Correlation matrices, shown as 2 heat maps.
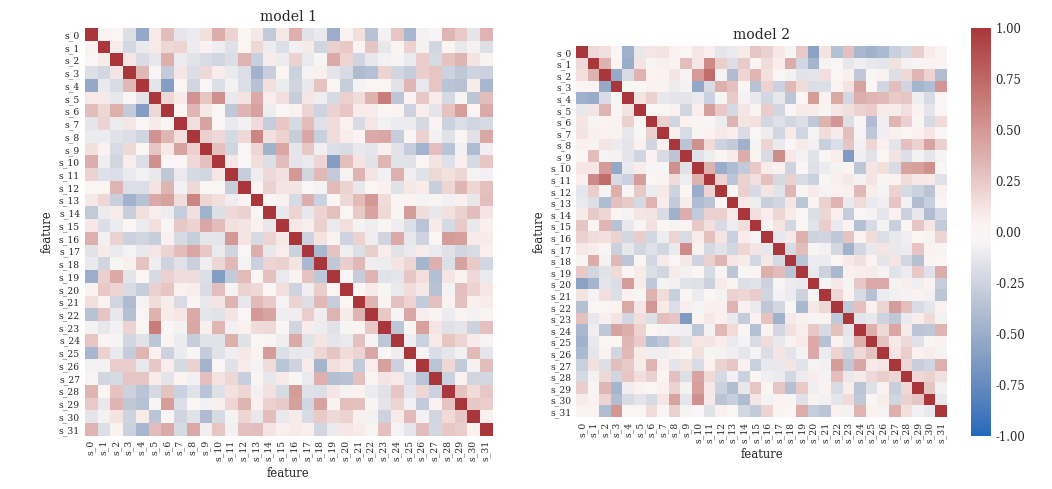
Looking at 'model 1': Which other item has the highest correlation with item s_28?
s_16
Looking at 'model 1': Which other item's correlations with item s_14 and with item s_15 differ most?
s_9
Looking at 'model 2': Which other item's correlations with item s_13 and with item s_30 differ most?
s_10
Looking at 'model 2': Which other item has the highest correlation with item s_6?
s_22
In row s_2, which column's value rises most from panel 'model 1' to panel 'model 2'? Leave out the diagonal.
s_11
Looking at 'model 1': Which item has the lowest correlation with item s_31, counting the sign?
s_4
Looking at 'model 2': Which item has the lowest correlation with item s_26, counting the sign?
s_0
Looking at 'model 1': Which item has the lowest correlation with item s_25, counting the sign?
s_0
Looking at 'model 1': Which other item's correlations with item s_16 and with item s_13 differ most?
s_8
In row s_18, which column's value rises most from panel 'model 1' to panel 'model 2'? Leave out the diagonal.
s_1
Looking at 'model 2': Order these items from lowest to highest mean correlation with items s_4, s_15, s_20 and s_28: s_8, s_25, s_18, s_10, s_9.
s_18, s_9, s_8, s_10, s_25
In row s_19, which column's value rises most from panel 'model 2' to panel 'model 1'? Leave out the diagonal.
s_22
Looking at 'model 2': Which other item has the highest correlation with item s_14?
s_9
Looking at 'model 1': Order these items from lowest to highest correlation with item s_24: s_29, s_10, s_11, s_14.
s_10, s_14, s_29, s_11
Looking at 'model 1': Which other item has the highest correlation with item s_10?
s_5
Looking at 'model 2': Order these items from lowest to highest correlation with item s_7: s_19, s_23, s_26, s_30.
s_19, s_26, s_30, s_23
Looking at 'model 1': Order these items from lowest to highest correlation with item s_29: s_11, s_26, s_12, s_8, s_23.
s_26, s_23, s_8, s_11, s_12
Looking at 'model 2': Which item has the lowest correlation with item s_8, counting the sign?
s_14
